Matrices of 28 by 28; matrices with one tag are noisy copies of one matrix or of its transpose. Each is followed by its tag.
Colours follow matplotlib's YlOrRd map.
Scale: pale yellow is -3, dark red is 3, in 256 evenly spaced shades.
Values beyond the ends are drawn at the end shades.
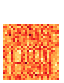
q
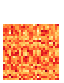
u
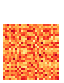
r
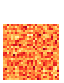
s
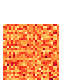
s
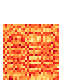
q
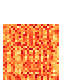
q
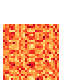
u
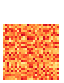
r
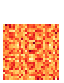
u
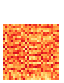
q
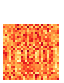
q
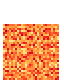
r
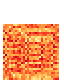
q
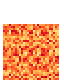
u
